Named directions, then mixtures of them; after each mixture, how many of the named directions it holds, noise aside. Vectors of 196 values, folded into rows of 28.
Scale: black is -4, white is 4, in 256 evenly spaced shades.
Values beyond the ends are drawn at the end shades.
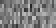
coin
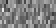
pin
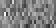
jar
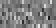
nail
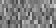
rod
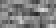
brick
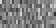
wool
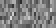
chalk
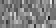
three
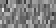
one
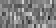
two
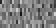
one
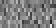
one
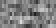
two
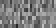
one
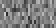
three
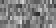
three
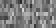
three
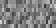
two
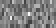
four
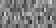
four
